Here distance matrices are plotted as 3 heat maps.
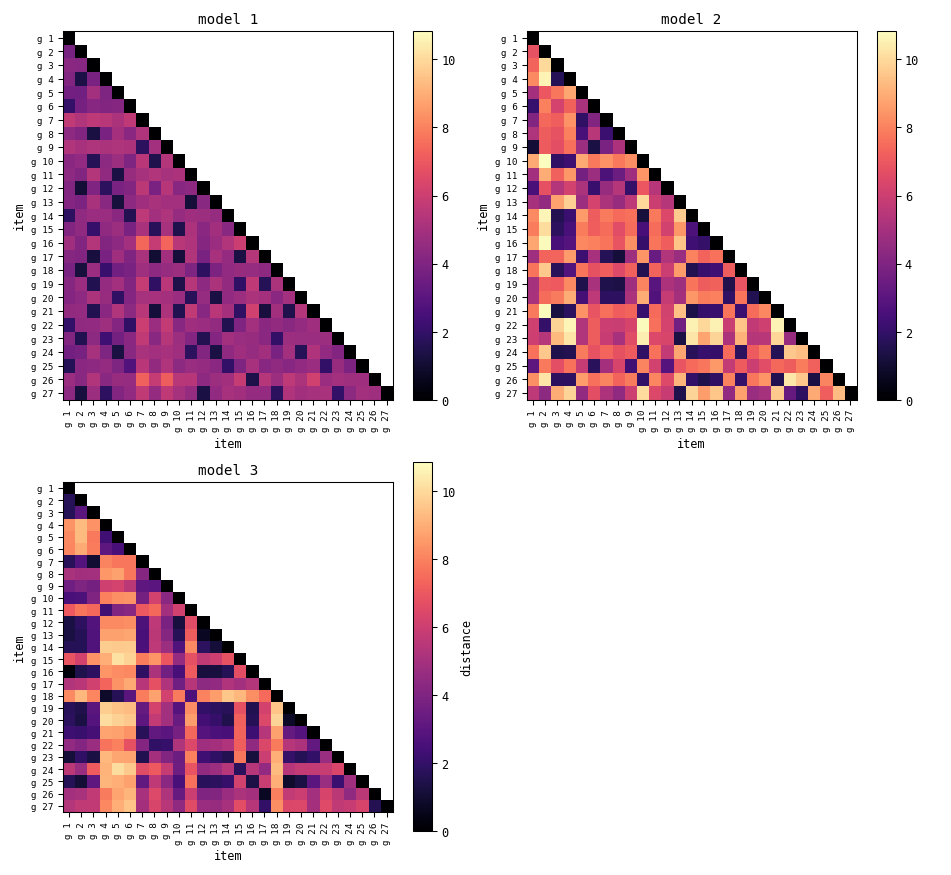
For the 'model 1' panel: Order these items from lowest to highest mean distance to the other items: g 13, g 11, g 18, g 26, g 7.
g 18, g 13, g 11, g 26, g 7
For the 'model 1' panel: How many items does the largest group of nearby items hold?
7
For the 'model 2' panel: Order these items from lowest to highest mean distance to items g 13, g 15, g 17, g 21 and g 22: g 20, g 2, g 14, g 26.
g 20, g 26, g 14, g 2
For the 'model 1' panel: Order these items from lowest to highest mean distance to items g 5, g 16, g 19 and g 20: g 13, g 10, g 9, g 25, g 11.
g 13, g 11, g 10, g 25, g 9
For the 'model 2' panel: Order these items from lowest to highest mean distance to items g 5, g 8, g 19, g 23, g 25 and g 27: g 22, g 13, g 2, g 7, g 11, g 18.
g 7, g 13, g 11, g 22, g 2, g 18
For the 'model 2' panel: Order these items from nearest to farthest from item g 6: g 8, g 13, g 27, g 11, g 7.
g 7, g 11, g 8, g 13, g 27
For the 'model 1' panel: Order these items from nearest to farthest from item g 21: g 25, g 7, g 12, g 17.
g 17, g 12, g 25, g 7
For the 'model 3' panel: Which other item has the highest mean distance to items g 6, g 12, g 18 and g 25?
g 15
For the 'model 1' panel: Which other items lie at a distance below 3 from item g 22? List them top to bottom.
g 1, g 6, g 14, g 25
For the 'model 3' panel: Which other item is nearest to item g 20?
g 19
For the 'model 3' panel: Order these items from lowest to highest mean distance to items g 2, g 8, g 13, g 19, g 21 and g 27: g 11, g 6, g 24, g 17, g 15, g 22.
g 22, g 17, g 24, g 15, g 11, g 6
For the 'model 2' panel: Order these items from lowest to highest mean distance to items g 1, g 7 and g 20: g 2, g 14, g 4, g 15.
g 2, g 15, g 14, g 4
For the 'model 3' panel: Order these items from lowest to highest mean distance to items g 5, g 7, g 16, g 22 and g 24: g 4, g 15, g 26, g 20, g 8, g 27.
g 20, g 8, g 26, g 27, g 15, g 4
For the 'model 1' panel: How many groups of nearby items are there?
6
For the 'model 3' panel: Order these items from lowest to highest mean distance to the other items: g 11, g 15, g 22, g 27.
g 22, g 27, g 11, g 15
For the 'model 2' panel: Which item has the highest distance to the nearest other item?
g 11
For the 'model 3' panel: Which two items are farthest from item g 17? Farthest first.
g 6, g 5
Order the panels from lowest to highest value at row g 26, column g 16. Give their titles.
model 1, model 2, model 3
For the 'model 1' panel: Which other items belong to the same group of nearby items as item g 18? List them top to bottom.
g 2, g 4, g 12, g 23, g 27
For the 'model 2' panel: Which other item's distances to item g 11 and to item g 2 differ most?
g 22
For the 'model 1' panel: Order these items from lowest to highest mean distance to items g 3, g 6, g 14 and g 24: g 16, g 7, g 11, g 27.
g 11, g 27, g 16, g 7
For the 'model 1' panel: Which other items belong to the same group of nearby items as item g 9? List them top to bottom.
g 7
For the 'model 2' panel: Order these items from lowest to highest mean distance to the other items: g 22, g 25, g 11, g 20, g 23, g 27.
g 20, g 11, g 25, g 27, g 23, g 22
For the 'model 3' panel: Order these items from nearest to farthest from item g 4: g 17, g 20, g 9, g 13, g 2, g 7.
g 9, g 17, g 7, g 13, g 2, g 20
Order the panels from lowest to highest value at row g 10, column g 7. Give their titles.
model 3, model 1, model 2
